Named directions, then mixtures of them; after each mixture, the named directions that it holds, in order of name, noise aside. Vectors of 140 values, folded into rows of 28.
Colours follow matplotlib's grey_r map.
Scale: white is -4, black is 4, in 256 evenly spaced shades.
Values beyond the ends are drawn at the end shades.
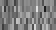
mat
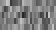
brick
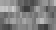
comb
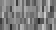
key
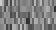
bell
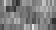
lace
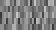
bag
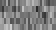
comb, key, mat.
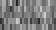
key, lace, mat.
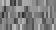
bell, brick.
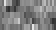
lace.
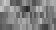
brick, comb, lace.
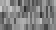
brick, comb.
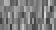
bag, brick, key.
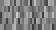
bag.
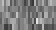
bag, bell, comb.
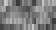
comb, lace.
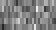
comb, lace, mat.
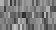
bell, brick.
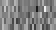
mat.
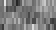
lace.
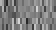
bell, mat.
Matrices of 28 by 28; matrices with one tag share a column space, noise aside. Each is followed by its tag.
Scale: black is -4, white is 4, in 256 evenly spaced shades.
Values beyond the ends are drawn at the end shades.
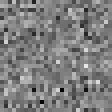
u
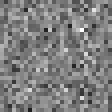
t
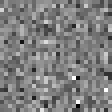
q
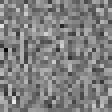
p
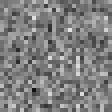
t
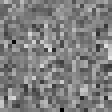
p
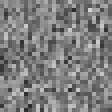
t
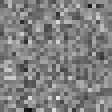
q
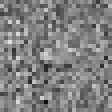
p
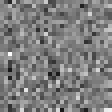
q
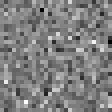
u
